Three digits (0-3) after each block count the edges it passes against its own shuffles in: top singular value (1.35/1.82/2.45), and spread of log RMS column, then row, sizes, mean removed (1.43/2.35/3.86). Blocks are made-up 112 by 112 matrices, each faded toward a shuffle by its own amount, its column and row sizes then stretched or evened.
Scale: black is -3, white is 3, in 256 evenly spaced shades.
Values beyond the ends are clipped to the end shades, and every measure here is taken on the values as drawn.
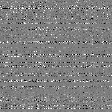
2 1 3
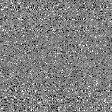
2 0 2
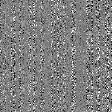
1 3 0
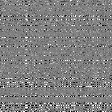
3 1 3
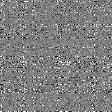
0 2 3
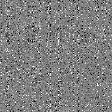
2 2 1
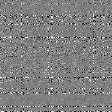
2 2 3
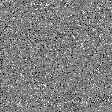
1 0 1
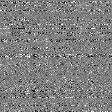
1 1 3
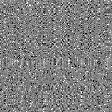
3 1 0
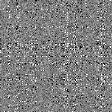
2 2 2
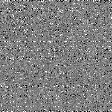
1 1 2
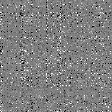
1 2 2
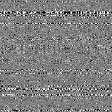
3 0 3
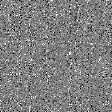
0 2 1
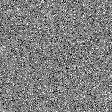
1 0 0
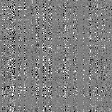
2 3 2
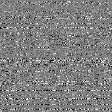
2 0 3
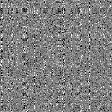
3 2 0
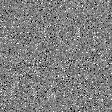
1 0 1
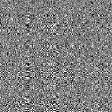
3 2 2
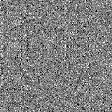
2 1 0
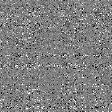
0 2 2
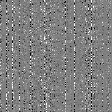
3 3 0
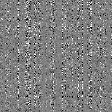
2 3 1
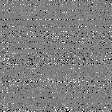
1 1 3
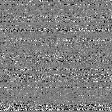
1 0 3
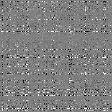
2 2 3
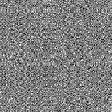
3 0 0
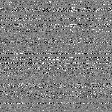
0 0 3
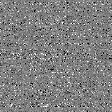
1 1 2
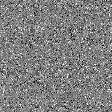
1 0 1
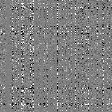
2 3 2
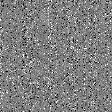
1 2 0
